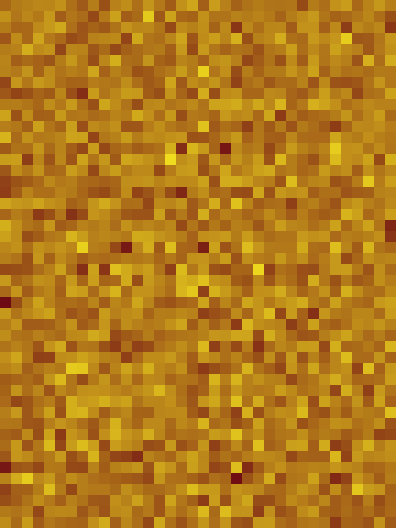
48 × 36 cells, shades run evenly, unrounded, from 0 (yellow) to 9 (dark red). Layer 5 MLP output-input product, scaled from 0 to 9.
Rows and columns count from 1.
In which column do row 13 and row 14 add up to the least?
31
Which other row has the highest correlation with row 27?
16
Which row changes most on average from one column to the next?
41
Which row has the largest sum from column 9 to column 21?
18
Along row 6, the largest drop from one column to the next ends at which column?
34
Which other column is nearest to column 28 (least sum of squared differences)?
5
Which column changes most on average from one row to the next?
19
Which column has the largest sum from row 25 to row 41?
3
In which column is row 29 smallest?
25
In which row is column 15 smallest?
36
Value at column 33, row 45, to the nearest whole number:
1
